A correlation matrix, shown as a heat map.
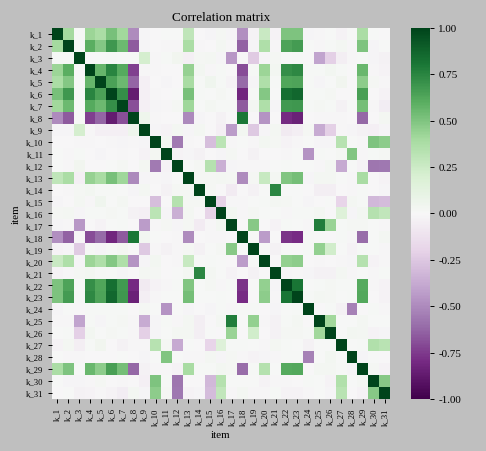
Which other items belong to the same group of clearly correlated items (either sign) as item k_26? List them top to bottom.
k_3, k_9, k_17, k_19, k_25
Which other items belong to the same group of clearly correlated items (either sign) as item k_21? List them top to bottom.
k_14
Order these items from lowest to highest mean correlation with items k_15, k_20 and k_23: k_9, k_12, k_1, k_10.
k_10, k_9, k_12, k_1
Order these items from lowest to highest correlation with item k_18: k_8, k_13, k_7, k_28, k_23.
k_23, k_7, k_13, k_28, k_8
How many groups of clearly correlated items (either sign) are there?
5
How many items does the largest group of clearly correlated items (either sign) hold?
13
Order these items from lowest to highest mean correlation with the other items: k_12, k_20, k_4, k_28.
k_12, k_28, k_20, k_4
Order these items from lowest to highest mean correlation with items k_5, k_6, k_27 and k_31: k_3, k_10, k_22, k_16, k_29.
k_3, k_16, k_10, k_29, k_22
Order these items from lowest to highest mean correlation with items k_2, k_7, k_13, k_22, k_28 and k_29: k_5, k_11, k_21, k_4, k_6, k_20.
k_21, k_11, k_20, k_5, k_4, k_6
